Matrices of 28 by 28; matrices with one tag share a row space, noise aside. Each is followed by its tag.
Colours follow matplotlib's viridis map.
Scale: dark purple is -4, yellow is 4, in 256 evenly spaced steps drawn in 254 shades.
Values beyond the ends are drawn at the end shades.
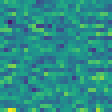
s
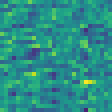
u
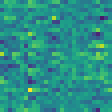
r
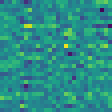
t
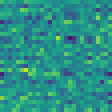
t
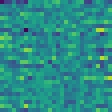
t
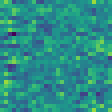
s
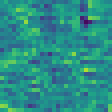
u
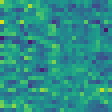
r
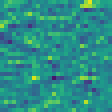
u
